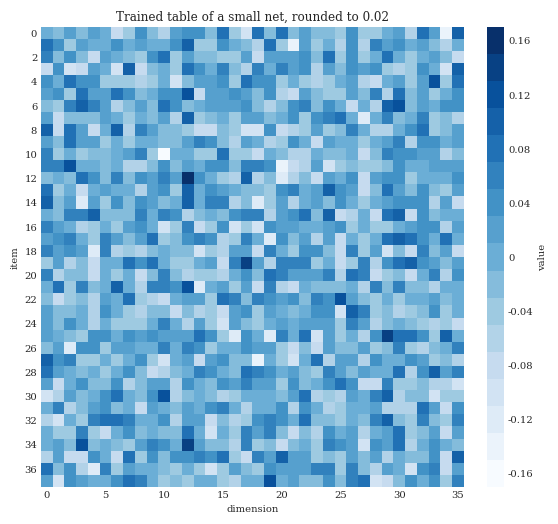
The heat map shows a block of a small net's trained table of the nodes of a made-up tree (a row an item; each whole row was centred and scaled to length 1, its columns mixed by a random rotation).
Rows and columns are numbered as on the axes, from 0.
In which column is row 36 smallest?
4
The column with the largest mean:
12
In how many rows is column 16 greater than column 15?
10
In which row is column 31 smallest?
36
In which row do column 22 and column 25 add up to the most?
22
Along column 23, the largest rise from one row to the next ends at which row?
27
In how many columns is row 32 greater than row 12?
17
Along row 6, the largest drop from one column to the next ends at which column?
31
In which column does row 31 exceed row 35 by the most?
32
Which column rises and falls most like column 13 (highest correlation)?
18
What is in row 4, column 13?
0.02
